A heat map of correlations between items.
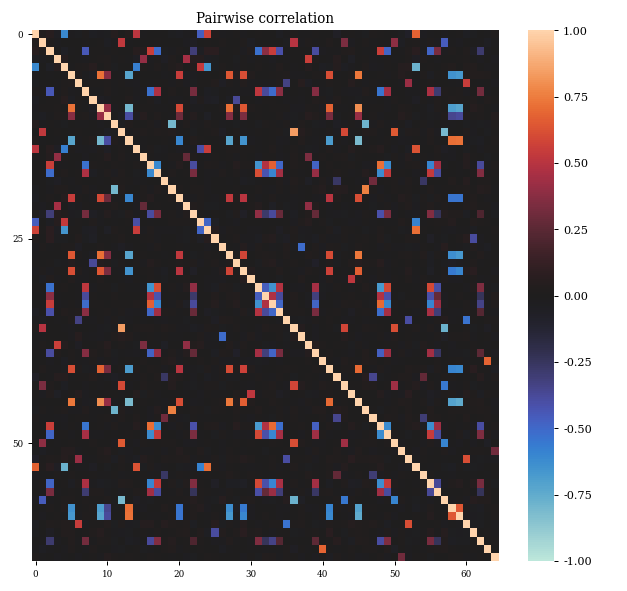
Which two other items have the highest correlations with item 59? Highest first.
13, 58
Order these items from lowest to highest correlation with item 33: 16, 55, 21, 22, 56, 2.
55, 22, 21, 56, 2, 16
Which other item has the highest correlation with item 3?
38
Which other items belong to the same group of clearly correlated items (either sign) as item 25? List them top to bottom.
61
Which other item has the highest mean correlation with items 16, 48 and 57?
33
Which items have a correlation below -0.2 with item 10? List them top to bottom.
13, 58, 59
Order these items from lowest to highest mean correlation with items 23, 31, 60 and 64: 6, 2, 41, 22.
2, 41, 22, 6
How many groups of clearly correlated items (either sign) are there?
14
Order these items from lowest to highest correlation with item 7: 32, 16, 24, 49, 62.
16, 32, 24, 62, 49
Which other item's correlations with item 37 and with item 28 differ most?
26
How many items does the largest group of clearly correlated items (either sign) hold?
15
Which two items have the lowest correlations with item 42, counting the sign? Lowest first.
47, 18
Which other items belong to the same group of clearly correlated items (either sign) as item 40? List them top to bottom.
63
